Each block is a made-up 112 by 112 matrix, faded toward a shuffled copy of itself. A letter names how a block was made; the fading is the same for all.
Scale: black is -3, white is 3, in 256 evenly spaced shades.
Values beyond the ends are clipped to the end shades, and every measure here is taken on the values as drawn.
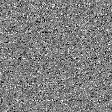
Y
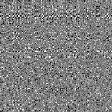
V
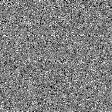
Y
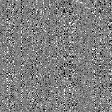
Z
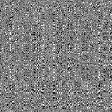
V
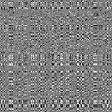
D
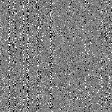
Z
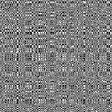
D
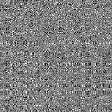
V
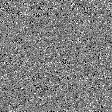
Y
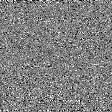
Y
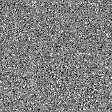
Y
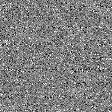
Y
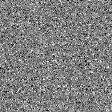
Y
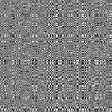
D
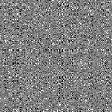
V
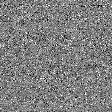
Y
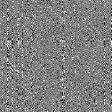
Z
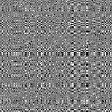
D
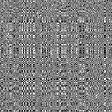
D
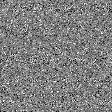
Y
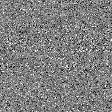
Y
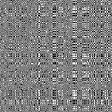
D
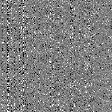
Z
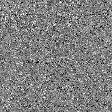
Y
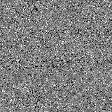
Y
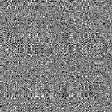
V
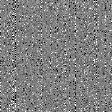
Z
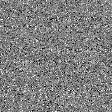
Y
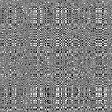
D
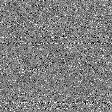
Y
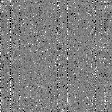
Z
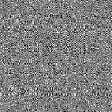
V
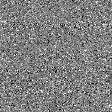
Y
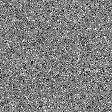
Y
